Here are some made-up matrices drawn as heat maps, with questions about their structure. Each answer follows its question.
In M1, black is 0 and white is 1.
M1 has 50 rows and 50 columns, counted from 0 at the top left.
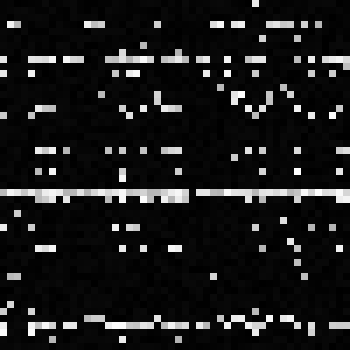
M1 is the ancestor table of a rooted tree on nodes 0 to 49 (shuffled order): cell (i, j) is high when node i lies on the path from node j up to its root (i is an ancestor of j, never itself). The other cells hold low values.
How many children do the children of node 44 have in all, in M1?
1
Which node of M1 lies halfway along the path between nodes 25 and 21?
24
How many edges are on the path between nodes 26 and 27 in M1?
4
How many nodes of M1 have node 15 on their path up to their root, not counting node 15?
12
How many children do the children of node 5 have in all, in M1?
1
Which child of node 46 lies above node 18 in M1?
10
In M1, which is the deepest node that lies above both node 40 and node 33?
45
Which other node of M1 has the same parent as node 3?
8
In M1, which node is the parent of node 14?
13
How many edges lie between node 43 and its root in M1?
3
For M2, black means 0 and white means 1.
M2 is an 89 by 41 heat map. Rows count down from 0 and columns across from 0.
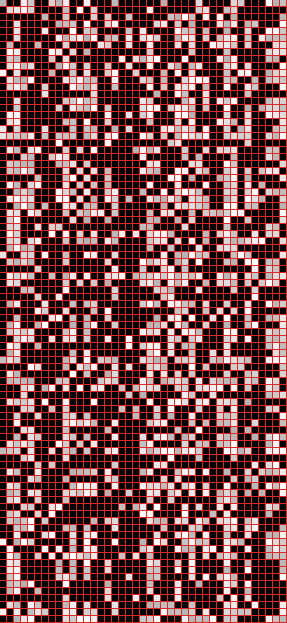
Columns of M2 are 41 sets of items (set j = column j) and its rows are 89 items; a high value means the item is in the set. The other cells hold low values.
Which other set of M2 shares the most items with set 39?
38
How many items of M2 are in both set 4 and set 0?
6
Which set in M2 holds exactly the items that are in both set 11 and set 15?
37
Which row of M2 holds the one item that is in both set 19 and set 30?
55
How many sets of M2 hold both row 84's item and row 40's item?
7
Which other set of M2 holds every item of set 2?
32
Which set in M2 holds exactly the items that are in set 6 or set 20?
26
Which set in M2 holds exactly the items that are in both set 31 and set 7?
17
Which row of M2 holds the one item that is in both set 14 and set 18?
6
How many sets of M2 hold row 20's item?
5
